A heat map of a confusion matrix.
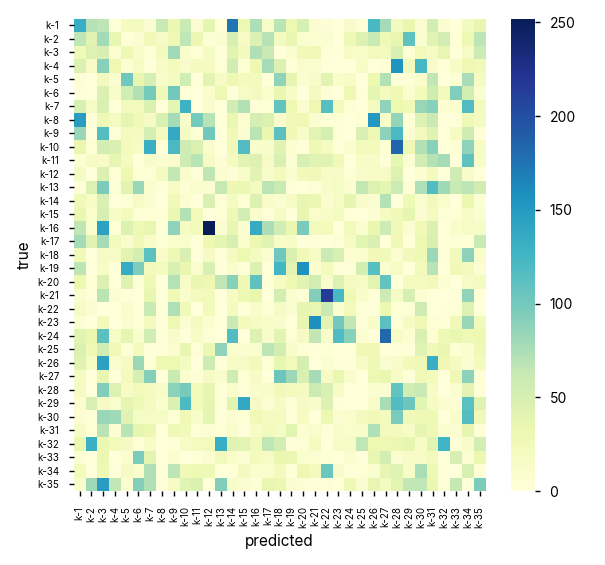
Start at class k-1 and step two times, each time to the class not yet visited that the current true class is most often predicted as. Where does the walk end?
k-27
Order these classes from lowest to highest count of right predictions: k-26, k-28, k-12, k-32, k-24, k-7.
k-26, k-7, k-12, k-24, k-28, k-32
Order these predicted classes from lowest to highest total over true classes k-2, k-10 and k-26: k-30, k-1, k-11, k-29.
k-11, k-30, k-1, k-29
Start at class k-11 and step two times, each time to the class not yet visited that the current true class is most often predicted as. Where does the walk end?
k-22
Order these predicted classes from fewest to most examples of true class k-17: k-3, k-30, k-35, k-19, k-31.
k-19, k-30, k-31, k-35, k-3
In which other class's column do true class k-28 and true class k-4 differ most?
k-10
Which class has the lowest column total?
k-8
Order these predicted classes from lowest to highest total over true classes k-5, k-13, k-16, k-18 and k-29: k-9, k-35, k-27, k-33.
k-33, k-35, k-9, k-27
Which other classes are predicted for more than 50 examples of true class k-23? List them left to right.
k-14, k-21, k-24, k-27, k-34
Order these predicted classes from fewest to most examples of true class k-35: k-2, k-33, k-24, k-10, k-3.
k-24, k-10, k-33, k-2, k-3
